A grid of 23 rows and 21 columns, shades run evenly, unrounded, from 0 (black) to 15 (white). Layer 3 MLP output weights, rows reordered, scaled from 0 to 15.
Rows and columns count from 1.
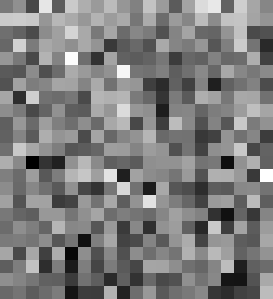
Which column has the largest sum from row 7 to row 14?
19
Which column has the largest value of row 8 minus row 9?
3
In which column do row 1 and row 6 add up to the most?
10
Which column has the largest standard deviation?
6
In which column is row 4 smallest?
21
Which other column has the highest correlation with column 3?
18
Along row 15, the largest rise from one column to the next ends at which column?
13
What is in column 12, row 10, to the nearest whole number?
9
